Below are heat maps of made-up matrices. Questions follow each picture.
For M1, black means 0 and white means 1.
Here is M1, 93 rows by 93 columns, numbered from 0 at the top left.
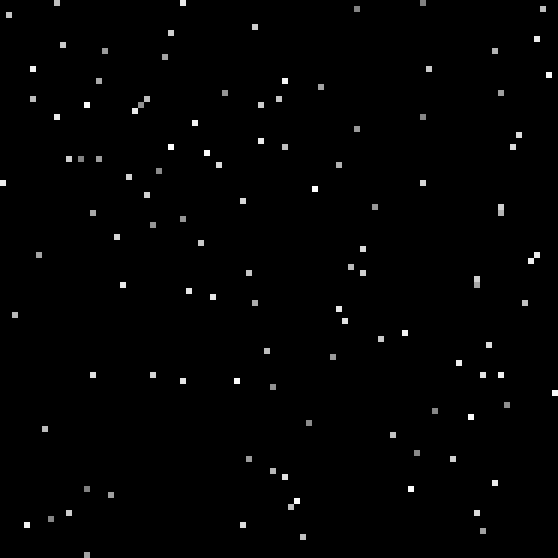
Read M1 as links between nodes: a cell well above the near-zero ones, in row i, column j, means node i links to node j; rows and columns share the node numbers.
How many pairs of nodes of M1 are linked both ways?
4
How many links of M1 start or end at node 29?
1
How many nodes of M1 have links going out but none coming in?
3
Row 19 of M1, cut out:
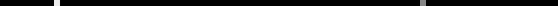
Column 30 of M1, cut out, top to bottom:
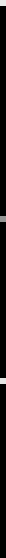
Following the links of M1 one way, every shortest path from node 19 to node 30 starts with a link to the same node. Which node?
node 9
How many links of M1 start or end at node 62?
5
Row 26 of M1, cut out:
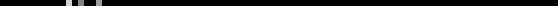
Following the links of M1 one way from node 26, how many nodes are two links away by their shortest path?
5
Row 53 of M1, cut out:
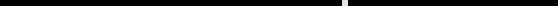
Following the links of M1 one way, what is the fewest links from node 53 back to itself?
4
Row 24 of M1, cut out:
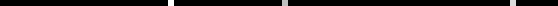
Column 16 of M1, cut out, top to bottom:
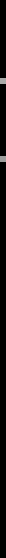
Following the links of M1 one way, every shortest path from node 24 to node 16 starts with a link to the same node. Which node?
node 28
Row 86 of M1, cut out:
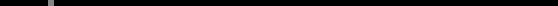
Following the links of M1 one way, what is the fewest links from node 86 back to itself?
5
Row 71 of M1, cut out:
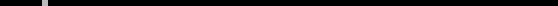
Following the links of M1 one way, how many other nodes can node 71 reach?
2
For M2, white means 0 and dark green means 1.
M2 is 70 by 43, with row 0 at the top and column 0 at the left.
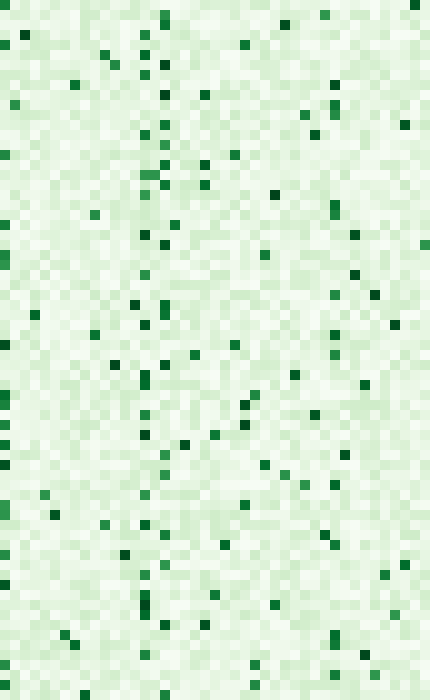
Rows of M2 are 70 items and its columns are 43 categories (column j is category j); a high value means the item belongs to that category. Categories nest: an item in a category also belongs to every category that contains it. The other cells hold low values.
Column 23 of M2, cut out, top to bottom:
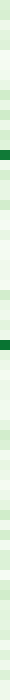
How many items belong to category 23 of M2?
2
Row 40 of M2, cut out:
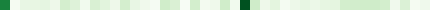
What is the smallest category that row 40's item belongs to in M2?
24
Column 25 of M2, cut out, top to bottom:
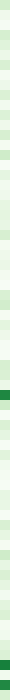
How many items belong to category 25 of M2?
3
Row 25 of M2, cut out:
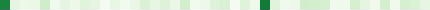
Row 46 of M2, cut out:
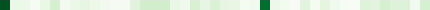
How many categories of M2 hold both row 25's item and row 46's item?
2
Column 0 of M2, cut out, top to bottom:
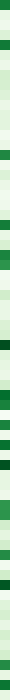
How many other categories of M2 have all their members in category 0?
9
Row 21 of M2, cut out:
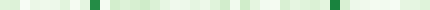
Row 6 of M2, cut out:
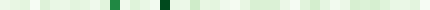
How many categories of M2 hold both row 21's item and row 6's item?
0
